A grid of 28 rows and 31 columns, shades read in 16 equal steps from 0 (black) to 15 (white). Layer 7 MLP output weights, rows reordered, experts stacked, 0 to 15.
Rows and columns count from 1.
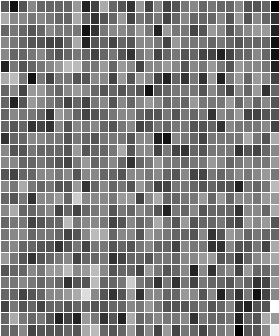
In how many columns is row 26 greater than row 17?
6
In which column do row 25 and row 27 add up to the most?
10
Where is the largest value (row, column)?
26, 31
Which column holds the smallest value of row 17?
4
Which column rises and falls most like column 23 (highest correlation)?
18
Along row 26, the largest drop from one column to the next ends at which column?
27
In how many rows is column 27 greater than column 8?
11
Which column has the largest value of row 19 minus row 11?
8
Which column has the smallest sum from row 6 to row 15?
23
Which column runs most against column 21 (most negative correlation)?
14
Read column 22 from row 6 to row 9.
8 7 7 9
